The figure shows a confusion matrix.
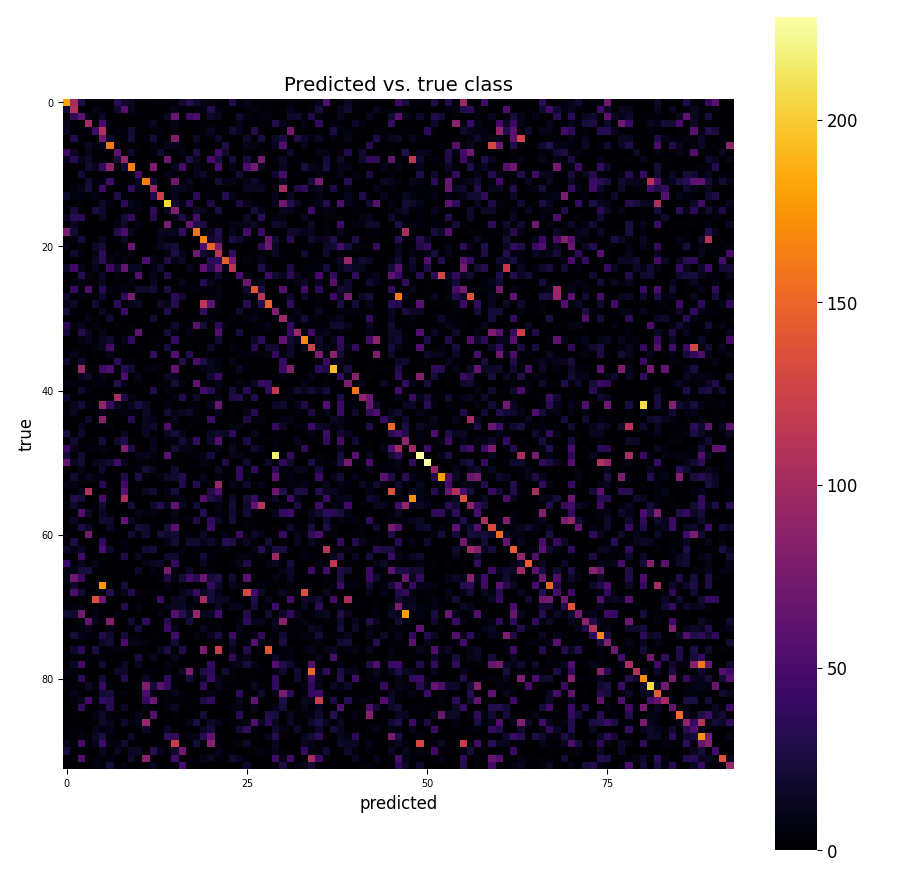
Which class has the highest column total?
70
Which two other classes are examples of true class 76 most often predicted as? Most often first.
28, 21
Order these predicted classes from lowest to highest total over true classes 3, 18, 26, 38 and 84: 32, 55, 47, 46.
32, 46, 47, 55
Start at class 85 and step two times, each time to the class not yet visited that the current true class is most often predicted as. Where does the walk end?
80
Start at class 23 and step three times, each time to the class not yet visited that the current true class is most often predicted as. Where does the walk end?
48
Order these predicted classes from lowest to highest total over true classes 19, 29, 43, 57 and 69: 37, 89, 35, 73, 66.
73, 35, 37, 89, 66
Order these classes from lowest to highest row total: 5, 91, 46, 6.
46, 5, 6, 91
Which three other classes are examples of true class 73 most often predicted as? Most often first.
84, 49, 14
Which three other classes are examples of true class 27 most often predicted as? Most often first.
46, 56, 68
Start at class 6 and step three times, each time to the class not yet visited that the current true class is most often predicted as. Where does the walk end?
78
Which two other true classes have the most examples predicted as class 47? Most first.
71, 18
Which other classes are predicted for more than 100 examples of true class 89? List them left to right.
15, 49, 55
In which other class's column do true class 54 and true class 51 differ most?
45
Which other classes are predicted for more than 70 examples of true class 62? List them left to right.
36, 56, 57
